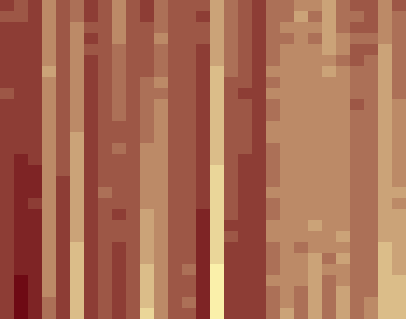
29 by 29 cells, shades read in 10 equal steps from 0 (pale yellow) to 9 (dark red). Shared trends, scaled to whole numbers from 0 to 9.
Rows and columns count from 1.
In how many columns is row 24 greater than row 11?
8
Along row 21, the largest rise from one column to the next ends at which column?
17
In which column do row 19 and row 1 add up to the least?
16
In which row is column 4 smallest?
7
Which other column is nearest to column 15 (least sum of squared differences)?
3
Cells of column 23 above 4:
2
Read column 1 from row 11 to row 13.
7 7 7
